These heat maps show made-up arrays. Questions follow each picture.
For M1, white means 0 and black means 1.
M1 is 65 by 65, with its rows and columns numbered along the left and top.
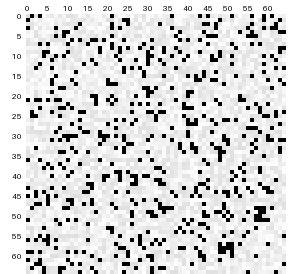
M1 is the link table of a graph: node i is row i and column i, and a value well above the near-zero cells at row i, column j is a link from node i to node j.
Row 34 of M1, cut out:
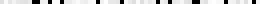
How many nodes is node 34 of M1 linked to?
12
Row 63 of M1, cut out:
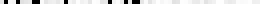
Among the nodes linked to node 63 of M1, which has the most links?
node 31
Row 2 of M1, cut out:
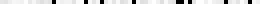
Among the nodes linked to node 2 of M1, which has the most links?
node 44
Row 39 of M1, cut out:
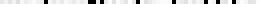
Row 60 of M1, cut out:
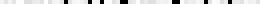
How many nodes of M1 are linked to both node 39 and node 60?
4
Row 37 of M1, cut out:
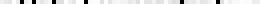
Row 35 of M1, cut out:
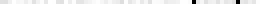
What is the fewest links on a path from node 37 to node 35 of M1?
4
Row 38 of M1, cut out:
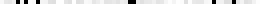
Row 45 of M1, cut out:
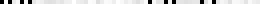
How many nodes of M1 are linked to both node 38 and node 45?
1
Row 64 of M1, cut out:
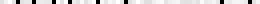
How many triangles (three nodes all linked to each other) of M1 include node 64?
5
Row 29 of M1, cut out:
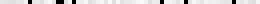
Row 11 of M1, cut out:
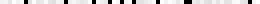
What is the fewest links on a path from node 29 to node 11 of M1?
2
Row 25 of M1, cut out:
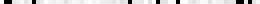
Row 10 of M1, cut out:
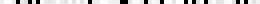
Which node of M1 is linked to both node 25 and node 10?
node 59
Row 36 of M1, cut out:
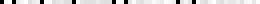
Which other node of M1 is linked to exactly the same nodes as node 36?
node 61
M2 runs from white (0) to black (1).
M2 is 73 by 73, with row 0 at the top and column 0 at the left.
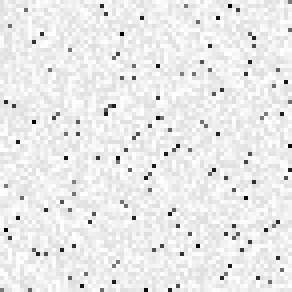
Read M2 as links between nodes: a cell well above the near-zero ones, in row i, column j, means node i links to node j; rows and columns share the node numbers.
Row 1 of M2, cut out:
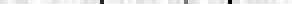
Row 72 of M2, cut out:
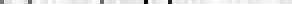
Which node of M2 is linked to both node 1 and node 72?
node 25
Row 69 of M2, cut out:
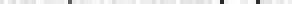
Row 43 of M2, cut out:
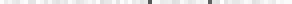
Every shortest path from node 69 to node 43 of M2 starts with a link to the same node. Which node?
node 17
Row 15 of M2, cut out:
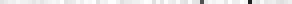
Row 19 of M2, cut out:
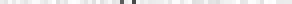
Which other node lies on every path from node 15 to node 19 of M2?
node 30
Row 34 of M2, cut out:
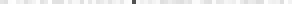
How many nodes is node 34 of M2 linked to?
1
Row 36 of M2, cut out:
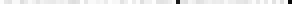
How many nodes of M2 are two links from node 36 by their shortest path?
6
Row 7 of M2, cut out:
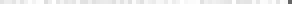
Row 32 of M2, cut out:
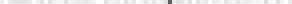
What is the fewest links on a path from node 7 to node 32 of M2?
3
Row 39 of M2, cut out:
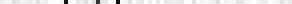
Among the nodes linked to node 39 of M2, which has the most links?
node 29
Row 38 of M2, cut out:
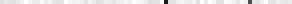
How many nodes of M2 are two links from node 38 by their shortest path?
3
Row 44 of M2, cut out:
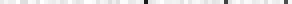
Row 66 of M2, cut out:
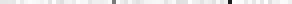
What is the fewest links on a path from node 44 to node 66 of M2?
6
